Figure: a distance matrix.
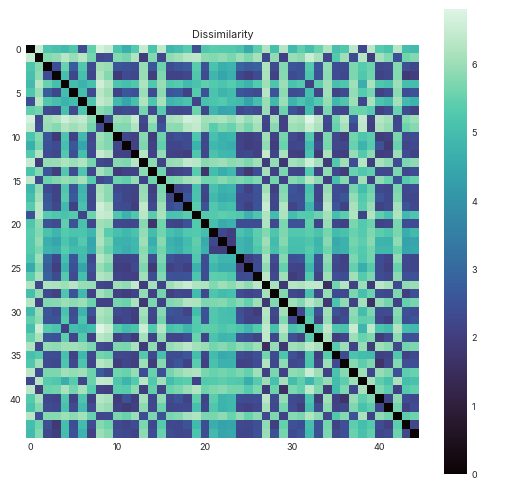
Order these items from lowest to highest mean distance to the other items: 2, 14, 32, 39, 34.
14, 2, 39, 34, 32
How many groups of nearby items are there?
5
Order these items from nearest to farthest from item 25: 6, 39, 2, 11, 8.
11, 2, 6, 39, 8
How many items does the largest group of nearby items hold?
25
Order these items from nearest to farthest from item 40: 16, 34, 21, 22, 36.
36, 16, 22, 21, 34
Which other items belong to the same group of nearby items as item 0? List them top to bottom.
6, 19, 38
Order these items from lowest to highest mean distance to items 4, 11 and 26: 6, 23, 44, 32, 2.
44, 2, 32, 6, 23
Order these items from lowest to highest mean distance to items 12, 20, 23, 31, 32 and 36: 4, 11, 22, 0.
11, 22, 4, 0
